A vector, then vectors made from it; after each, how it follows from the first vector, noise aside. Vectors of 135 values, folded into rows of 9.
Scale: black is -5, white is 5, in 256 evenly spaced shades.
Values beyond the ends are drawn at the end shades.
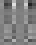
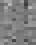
negated, partly zeroed.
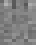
negated, shrunk.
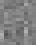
wrapped around, shrunk.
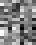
wrapped around, negated, scaled up.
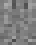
negated, shrunk.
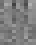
negated, shrunk.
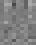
negated, shrunk.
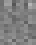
negated, shrunk.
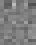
shrunk.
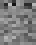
sign-scrambled.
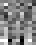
reversed, negated, scaled up.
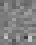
wrapped around, negated, partly zeroed.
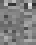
sign-scrambled.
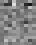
sign-scrambled.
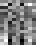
reversed, negated, scaled up.
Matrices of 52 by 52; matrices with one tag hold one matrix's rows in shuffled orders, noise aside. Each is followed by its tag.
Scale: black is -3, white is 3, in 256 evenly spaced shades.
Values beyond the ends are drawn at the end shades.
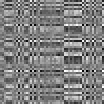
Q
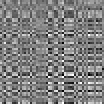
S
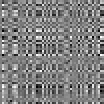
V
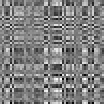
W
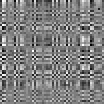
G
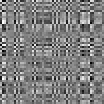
G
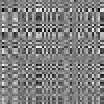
V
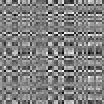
S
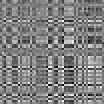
S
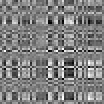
S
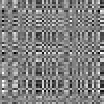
V
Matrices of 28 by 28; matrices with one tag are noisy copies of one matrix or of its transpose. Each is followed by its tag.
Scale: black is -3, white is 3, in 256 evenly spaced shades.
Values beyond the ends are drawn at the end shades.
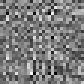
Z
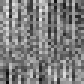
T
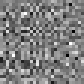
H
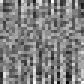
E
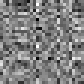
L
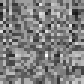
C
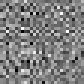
H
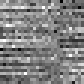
T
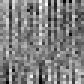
T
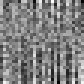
E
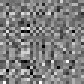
H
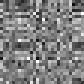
L
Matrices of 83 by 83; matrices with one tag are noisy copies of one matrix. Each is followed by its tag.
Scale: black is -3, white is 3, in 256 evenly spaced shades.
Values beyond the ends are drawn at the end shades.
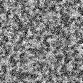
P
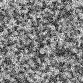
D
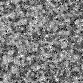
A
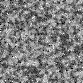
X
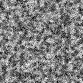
P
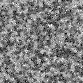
D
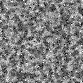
P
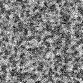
P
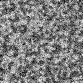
A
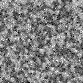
D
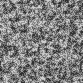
A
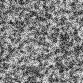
X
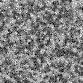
D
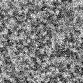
D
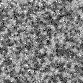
D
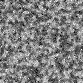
X
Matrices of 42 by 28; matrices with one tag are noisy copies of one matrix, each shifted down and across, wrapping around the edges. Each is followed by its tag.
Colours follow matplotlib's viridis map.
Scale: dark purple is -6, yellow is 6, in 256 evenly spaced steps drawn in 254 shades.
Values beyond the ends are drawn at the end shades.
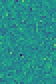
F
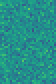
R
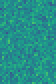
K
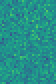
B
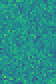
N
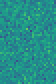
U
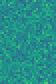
R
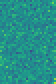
R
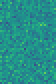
B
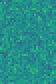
K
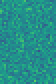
N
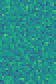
R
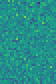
U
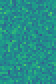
U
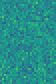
N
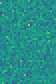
U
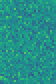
N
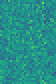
N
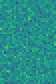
R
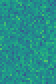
B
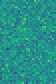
R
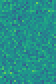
F
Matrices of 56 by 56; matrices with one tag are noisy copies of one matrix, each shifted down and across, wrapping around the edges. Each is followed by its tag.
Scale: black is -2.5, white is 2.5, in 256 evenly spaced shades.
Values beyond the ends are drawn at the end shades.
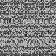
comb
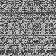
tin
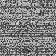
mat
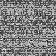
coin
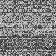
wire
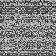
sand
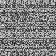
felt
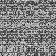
coin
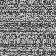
felt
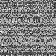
comb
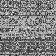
wire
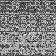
wire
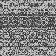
wire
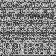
tin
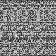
tin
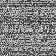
mat
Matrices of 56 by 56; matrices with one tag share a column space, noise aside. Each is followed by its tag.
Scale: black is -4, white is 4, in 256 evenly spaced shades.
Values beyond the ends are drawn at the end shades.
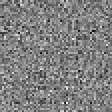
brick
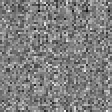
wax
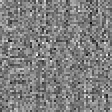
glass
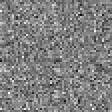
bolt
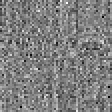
glass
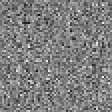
bolt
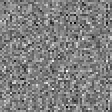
bolt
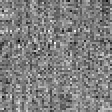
glass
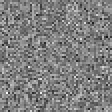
bolt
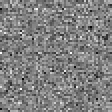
brick
